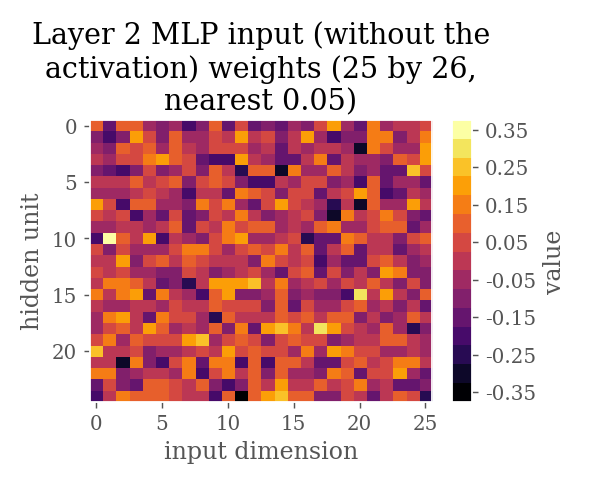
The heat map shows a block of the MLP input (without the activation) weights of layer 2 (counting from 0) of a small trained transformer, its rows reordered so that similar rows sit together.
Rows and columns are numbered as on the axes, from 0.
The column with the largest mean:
10
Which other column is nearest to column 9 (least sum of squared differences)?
21
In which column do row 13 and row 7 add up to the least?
20
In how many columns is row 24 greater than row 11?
13
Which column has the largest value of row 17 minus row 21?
2
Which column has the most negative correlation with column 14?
25
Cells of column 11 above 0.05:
8
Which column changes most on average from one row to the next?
18
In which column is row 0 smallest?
7
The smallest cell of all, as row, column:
24, 11
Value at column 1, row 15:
0
